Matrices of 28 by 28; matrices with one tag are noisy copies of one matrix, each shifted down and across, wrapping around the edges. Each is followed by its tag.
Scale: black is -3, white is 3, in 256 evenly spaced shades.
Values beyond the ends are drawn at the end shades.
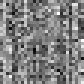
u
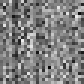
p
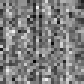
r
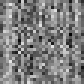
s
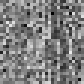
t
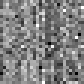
t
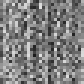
p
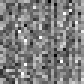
r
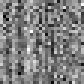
s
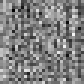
s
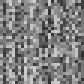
r
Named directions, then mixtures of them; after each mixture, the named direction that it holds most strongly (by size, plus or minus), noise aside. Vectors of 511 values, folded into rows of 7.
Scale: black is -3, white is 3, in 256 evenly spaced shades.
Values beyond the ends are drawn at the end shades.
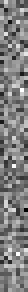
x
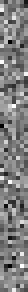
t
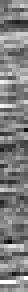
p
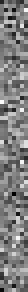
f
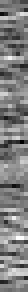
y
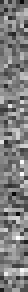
f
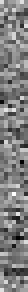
f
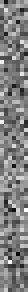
x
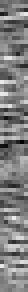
y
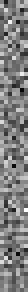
x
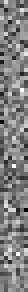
x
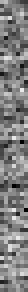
y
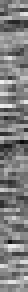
p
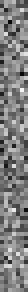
x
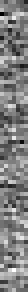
y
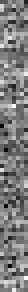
t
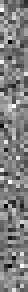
t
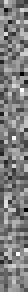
x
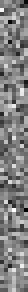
t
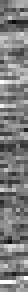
p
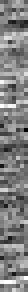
p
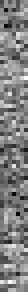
p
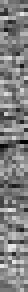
y
